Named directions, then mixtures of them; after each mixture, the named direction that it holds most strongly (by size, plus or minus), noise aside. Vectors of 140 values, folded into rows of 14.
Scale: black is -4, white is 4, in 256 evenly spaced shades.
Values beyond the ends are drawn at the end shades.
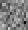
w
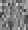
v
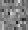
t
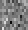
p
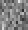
t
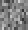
t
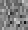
p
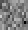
w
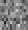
p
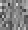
v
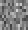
v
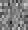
v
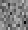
w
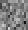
w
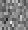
p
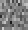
p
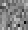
w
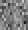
v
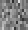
t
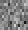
v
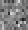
t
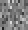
p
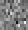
t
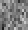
w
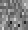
p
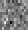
p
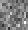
w
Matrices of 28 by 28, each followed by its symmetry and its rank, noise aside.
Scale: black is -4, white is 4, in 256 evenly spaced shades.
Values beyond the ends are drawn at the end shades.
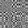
antisymmetric, rank two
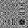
symmetric, rank two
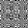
antisymmetric, rank two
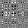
antisymmetric, rank two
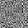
no symmetry, rank three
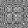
symmetric, rank two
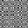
no symmetry, rank one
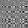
no symmetry, rank one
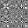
symmetric, rank two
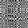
no symmetry, rank three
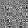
no symmetry, rank three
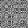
symmetric, rank two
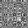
symmetric, rank three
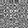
symmetric, rank three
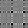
symmetric, rank one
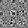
symmetric, rank three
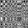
symmetric, rank one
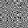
antisymmetric, rank two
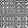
symmetric, rank two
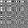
symmetric, rank one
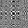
symmetric, rank one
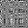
no symmetry, rank three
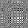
symmetric, rank one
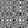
symmetric, rank one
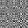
antisymmetric, rank two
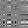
no symmetry, rank one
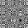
symmetric, rank two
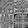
symmetric, rank three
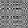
no symmetry, rank one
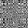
antisymmetric, rank two
